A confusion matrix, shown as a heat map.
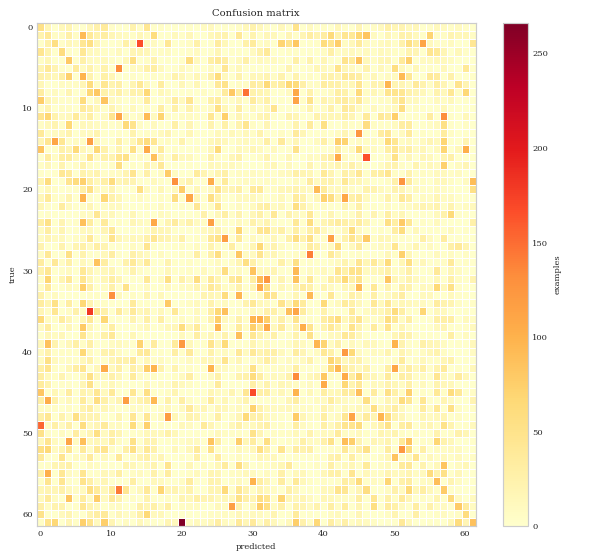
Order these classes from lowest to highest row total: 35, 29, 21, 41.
41, 29, 21, 35
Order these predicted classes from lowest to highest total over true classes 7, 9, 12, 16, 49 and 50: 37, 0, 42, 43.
37, 43, 42, 0
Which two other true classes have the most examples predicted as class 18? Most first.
48, 34
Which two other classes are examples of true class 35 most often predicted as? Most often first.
7, 36
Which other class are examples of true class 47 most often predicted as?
30
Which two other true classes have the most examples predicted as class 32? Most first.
31, 37
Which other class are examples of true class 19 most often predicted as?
51
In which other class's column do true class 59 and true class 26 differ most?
27
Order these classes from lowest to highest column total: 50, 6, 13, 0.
13, 50, 0, 6
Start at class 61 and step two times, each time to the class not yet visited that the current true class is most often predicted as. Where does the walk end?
39
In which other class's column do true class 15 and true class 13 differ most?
60
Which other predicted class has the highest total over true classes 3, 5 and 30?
11
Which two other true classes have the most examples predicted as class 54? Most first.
2, 35
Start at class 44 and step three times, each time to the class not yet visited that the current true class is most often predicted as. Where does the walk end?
36
